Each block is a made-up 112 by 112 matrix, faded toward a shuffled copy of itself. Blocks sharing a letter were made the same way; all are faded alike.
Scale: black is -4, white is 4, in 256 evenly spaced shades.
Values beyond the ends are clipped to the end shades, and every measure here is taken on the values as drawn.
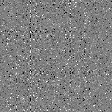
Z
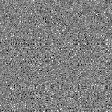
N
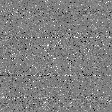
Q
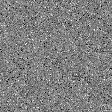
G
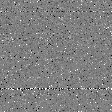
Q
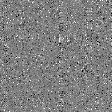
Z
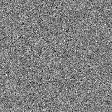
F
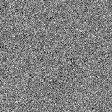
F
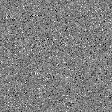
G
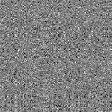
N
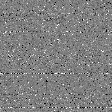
Q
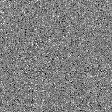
G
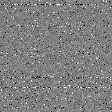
Q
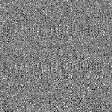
N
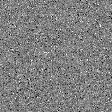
G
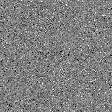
G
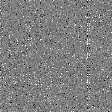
Z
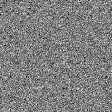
F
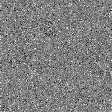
G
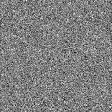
F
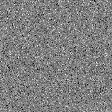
G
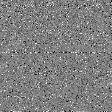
Q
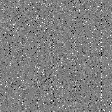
Z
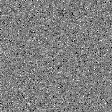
G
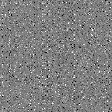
Z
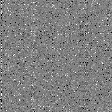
Z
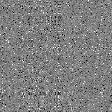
Z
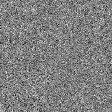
F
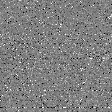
Q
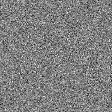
F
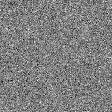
F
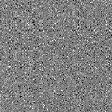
N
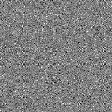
N
